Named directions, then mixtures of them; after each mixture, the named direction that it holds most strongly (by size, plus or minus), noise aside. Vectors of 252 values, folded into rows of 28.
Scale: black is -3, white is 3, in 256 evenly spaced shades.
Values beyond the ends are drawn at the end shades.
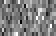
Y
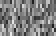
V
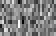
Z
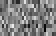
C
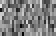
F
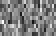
Z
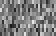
V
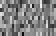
F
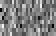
V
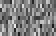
V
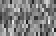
V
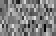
C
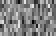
Z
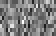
C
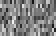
V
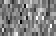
Y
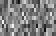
C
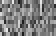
Z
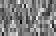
Y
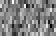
F
